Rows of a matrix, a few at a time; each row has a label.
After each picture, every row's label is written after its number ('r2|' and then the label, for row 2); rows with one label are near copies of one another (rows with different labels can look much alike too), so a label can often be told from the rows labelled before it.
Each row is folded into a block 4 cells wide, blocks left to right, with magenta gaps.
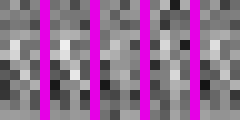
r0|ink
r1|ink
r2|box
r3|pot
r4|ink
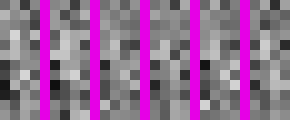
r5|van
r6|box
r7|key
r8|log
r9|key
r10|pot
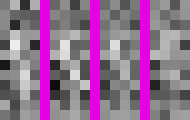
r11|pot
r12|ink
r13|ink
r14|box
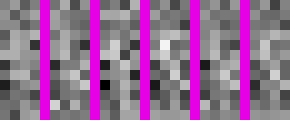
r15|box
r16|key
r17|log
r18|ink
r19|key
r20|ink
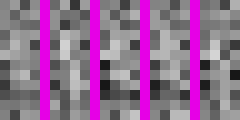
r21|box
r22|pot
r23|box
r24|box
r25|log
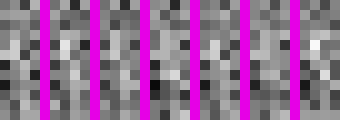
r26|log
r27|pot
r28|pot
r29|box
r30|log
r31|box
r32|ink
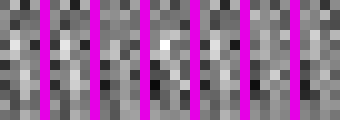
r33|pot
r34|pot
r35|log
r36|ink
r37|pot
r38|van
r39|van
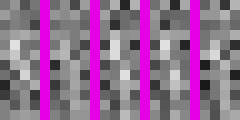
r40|ink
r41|log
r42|pot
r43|pot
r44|log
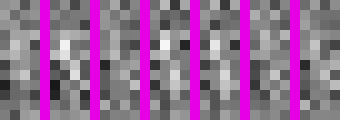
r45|box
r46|ink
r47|key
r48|pot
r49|pot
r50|van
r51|key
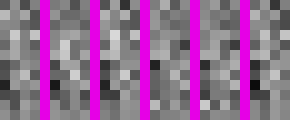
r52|van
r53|ink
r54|van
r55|key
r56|key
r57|van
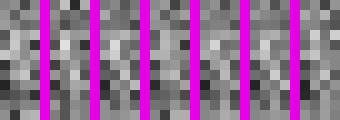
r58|box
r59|pot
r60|ink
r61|box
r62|ink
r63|ink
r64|van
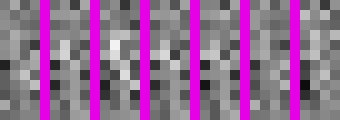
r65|key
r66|log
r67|ink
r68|log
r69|log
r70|key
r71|van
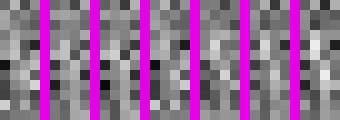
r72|key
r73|log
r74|log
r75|key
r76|ink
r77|pot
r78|pot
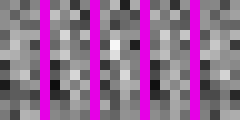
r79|box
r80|van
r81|pot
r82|van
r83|box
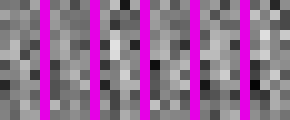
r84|log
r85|key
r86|pot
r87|key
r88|box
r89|van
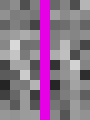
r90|ink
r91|log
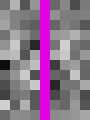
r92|key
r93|ink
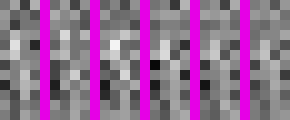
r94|pot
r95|van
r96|ink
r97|log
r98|log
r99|log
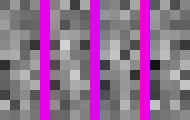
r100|key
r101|pot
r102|log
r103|key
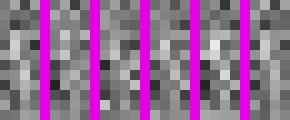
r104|pot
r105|van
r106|key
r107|ink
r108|ink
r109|pot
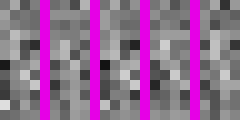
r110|key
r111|log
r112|key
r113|ink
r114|pot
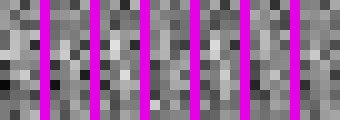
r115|box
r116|log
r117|pot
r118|key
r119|pot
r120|van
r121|log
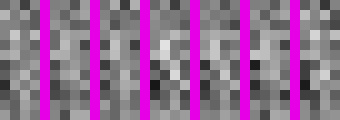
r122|van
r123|box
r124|pot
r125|ink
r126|ink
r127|box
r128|van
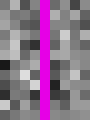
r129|key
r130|van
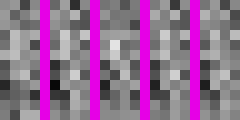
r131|box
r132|van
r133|ink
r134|van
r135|van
